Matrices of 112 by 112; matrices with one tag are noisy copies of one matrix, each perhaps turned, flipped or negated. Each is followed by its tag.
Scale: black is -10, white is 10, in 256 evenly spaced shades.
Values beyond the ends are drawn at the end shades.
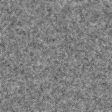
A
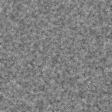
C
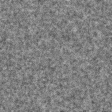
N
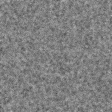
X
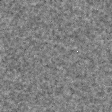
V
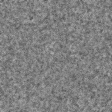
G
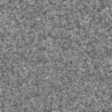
X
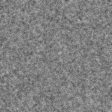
G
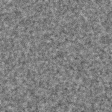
C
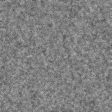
V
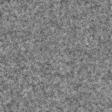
X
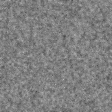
V
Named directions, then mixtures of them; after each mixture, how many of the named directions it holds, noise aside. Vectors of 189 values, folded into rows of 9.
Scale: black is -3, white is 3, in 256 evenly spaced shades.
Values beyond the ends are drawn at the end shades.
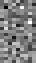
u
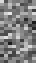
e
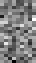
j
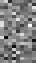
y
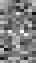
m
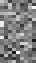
two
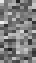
three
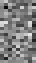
four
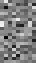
two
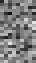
one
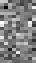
four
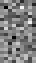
one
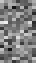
four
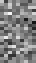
one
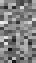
three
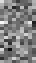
four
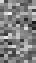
one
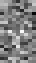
one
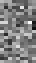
three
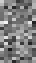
four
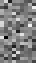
one
